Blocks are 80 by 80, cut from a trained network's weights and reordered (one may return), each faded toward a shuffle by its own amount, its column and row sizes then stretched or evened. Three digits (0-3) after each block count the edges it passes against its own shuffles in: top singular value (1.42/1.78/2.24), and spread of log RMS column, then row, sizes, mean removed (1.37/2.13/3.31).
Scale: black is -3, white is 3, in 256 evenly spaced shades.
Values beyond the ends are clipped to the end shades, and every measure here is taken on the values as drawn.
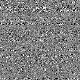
0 1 2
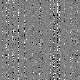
1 3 1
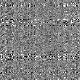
2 2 2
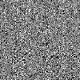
0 2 1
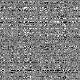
1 2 3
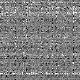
2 2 2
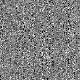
1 2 0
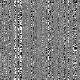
2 3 1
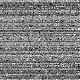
3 1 1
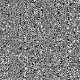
1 2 0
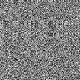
3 0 1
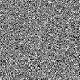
2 1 1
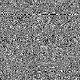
2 0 2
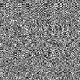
3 0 2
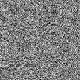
2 0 0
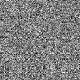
2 0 1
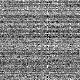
3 2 1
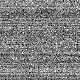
2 1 0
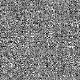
1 1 2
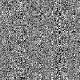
2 2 0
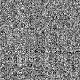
1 0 1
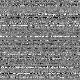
2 0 3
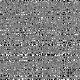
1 1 3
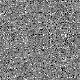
2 1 1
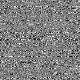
0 0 3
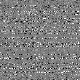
0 0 3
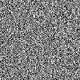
2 1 0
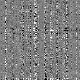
2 3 1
